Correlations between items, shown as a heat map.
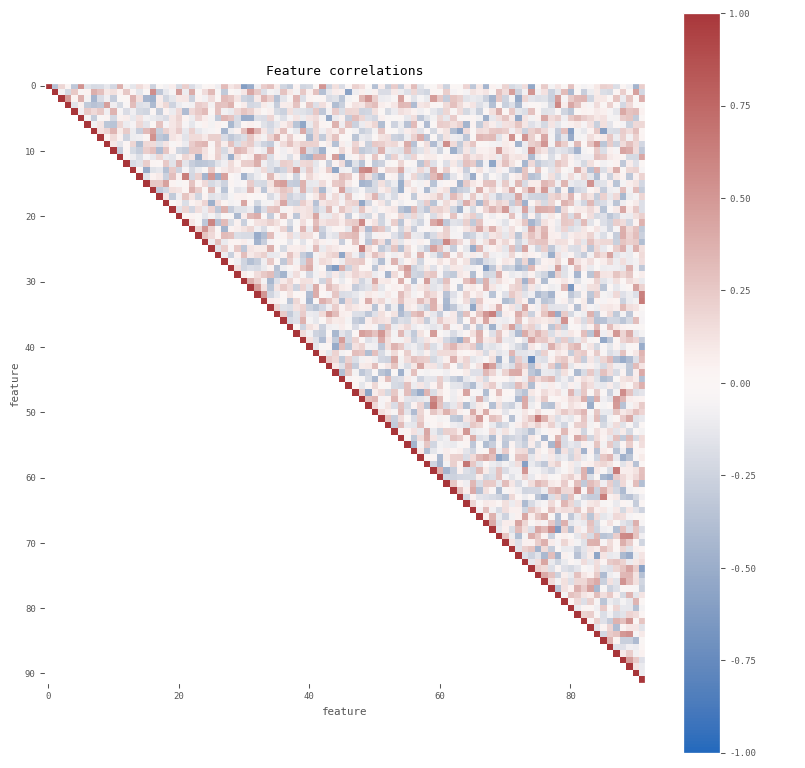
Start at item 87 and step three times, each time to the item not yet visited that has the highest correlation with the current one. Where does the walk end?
13
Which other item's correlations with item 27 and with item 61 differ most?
14
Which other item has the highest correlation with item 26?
86
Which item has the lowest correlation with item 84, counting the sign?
72
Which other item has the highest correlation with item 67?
43
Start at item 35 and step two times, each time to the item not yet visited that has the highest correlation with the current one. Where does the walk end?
77
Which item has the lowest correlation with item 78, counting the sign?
68
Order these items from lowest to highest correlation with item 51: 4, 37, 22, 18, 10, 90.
37, 90, 4, 18, 22, 10
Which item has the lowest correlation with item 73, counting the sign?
58
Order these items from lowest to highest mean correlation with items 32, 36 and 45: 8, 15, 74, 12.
8, 74, 15, 12
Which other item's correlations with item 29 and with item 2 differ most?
81
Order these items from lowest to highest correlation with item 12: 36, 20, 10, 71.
10, 71, 36, 20
